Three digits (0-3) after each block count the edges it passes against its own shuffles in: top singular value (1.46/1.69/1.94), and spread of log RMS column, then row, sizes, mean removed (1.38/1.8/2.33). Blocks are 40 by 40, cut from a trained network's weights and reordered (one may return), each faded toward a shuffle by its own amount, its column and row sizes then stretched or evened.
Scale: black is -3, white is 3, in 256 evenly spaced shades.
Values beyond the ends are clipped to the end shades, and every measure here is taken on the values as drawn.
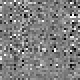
0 3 2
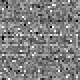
0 0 0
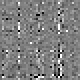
2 3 2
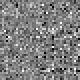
0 2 2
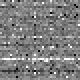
2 0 2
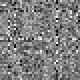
1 1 0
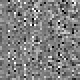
0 3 0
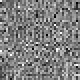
2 1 0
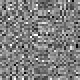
3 0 1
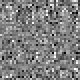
2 2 3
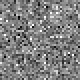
0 0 0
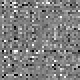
2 2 3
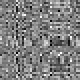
3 3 2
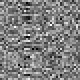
3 1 1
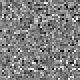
0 0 2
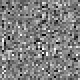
0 2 0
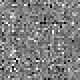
0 1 1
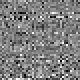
2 1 3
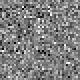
1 1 1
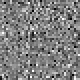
0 1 2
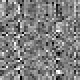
3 3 0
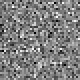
0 0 2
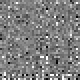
1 2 2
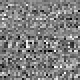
2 0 3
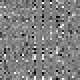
2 3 2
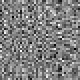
3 1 0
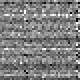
3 2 1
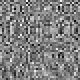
3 1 0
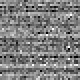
3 1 1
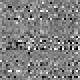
3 1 3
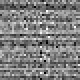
3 2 0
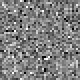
0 0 0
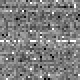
1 0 1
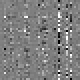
2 3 1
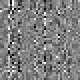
2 3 0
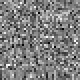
1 0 1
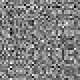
2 1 0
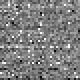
0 1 1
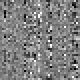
0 3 0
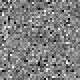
0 1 0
